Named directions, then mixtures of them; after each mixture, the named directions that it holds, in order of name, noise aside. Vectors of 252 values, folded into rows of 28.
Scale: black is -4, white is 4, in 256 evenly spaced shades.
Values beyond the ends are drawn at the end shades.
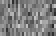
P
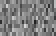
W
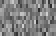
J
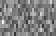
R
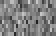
J, R, W.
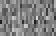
W.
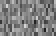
W.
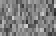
P, R, W.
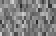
J, W.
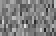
R, W.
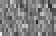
J, P, W.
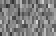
J, W.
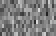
J.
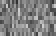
P, R, W.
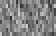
J, P, W.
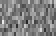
R, W.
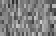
P, R.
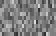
J.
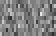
J, P, R.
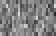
P, W.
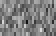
R, W.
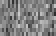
P.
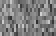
J, P, R.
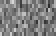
J, W.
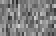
P.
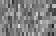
P.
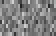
J, R, W.
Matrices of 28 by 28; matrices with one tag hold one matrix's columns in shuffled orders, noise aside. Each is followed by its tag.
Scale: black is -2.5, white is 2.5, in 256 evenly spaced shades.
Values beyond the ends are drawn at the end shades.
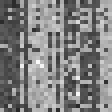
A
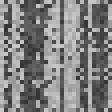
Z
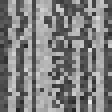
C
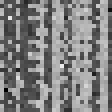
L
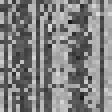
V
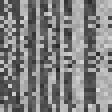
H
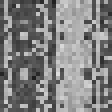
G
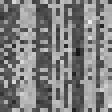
Z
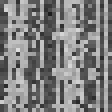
G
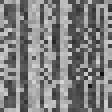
Z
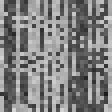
H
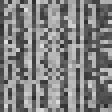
Z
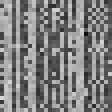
A
